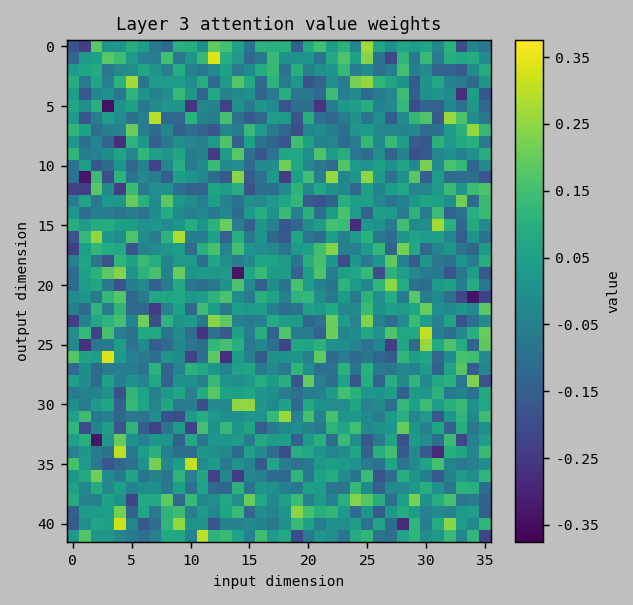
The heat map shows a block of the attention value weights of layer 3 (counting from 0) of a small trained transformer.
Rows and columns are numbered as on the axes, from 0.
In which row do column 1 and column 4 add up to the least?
12
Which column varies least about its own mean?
17
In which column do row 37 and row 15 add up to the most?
31
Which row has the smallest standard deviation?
37
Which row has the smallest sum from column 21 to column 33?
5
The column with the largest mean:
25
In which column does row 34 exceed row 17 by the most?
27
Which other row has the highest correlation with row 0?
23
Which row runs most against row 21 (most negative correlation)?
7
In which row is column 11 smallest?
24
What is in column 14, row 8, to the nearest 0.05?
-0.15
